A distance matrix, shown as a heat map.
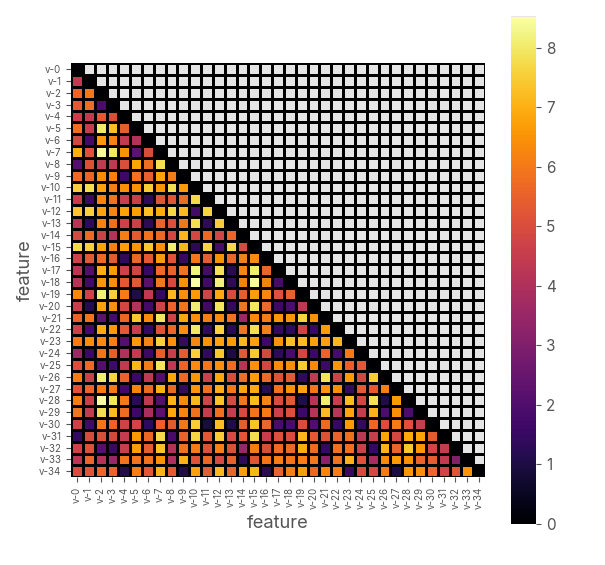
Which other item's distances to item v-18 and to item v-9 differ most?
v-23
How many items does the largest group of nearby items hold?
10
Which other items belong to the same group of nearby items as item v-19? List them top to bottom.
v-5, v-7, v-26, v-28, v-29
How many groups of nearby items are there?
7
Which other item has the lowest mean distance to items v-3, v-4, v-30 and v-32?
v-25
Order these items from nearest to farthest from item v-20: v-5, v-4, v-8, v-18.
v-18, v-5, v-4, v-8
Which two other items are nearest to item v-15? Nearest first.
v-10, v-12
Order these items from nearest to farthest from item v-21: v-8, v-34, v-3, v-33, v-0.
v-3, v-33, v-8, v-0, v-34
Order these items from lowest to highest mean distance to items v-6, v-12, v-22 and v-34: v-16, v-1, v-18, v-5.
v-1, v-18, v-16, v-5
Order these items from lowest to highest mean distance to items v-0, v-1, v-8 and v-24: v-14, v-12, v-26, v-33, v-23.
v-33, v-14, v-26, v-23, v-12
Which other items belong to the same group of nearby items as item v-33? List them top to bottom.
v-14
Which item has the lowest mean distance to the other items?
v-24
